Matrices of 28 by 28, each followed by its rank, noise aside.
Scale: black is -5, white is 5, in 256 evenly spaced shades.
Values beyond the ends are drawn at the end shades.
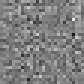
six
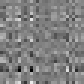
two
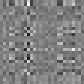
two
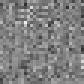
six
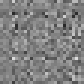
four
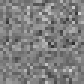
six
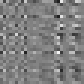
two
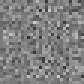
eight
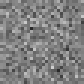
eight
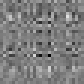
two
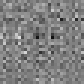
four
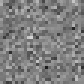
eight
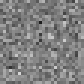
eight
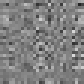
three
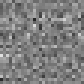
four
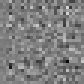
six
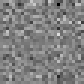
four
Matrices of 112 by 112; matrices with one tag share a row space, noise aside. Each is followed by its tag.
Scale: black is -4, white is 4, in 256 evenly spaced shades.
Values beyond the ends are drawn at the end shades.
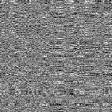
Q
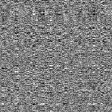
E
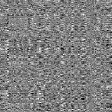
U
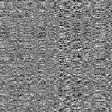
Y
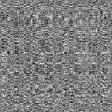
E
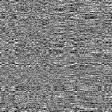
Q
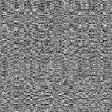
E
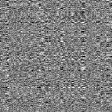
U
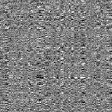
U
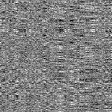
Q
